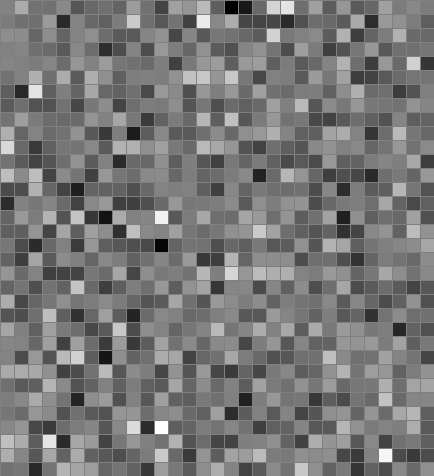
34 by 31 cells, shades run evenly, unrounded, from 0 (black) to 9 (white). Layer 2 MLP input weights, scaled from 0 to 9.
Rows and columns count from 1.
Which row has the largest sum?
20
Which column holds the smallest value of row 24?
29
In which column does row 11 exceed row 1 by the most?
17
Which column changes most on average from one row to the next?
19
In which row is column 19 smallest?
13
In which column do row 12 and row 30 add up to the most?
30
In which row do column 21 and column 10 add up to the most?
1
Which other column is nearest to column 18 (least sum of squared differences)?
11
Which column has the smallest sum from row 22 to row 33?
14
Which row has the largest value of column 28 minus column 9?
33
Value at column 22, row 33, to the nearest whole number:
5
